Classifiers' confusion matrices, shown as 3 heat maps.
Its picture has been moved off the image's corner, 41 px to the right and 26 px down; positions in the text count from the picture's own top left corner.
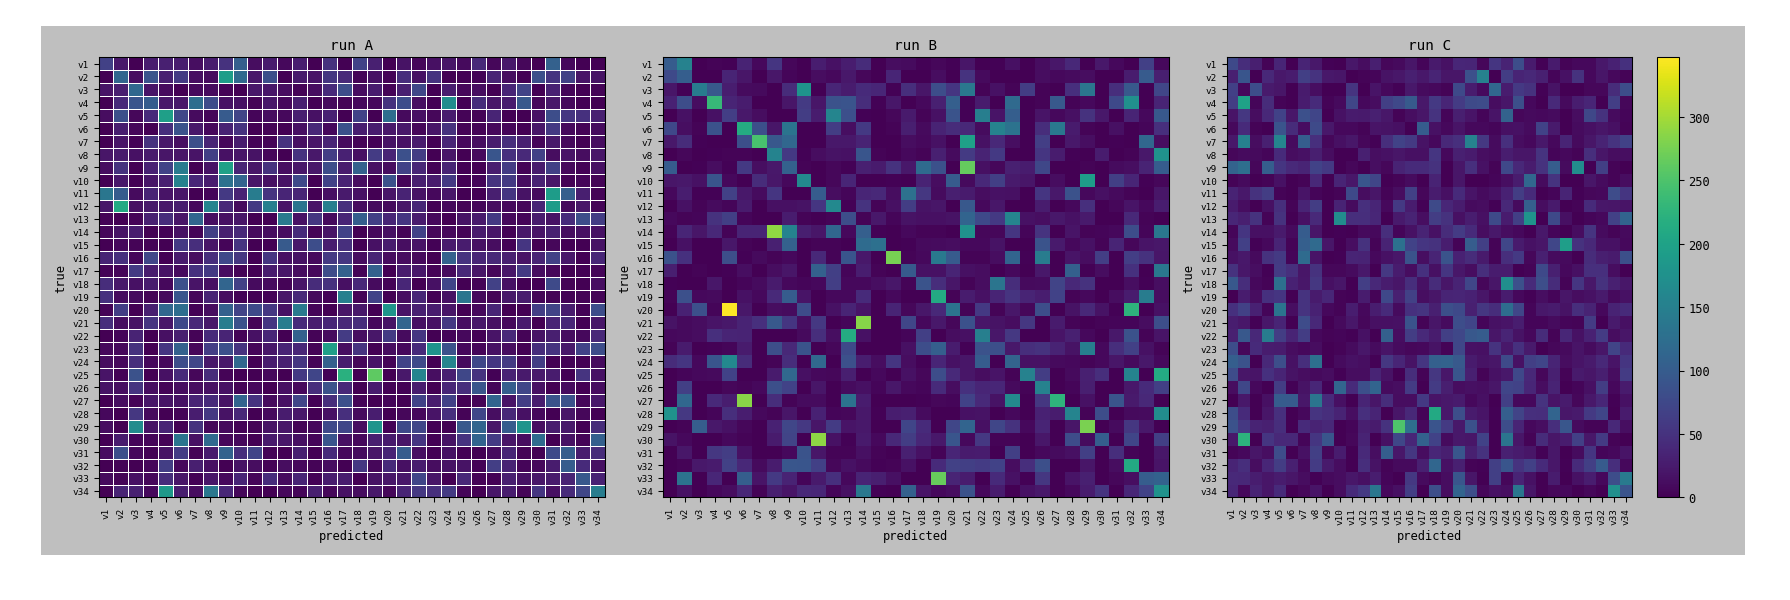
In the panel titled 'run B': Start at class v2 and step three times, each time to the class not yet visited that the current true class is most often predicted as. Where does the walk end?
v9
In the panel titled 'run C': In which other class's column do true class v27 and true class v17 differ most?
v8
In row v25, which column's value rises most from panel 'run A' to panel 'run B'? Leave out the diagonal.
v34
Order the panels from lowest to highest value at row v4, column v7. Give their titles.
run B, run C, run A
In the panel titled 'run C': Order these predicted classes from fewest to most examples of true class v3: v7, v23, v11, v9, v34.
v9, v7, v11, v34, v23
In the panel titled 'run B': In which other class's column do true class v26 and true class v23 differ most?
v29
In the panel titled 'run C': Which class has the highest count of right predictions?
v15
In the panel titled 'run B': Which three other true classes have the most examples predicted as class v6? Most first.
v27, v33, v7
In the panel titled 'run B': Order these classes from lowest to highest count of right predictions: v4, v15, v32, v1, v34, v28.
v1, v15, v28, v34, v32, v4
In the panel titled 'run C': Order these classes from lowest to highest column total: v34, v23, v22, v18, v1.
v23, v22, v34, v1, v18
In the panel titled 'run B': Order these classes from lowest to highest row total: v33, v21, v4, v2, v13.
v2, v13, v21, v33, v4
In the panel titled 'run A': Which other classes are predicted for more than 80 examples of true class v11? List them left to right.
v1, v2, v31, v32
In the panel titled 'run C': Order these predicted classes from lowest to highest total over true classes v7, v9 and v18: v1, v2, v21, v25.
v25, v1, v21, v2
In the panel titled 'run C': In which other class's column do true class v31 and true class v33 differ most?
v34
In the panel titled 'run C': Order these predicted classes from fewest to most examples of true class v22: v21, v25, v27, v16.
v25, v27, v16, v21
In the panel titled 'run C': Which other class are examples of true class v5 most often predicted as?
v24
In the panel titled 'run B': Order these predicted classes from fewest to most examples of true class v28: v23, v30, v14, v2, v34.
v23, v14, v2, v30, v34
